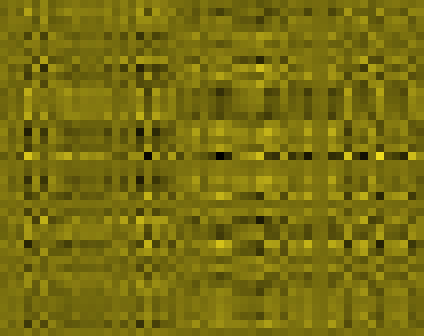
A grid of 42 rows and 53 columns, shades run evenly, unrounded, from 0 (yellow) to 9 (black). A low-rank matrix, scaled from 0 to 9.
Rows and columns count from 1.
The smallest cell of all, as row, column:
20, 48
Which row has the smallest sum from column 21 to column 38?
17
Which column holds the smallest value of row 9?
33
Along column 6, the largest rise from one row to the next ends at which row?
9
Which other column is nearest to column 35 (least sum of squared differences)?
27
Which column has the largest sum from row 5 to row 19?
18
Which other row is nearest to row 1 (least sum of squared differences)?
42
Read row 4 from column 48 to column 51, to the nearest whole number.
5 4 4 4
